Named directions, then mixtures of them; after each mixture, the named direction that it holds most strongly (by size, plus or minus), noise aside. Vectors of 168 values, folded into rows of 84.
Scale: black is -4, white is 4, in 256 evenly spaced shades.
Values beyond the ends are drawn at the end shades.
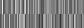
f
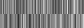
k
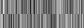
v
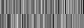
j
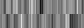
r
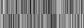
v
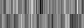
r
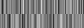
j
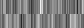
r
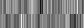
r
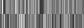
f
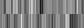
r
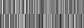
f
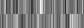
r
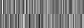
f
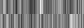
r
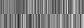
k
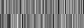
j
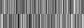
k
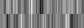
r
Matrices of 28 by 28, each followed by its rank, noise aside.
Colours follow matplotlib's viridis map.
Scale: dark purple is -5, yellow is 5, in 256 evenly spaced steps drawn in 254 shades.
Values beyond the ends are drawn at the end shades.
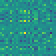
three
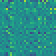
four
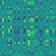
three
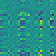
two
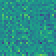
six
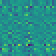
three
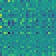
three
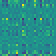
two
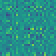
three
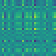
one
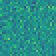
six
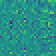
six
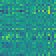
three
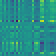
one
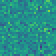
six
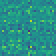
four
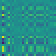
one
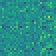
six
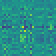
three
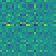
two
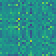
three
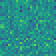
six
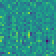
four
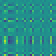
one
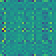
two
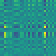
one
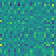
four
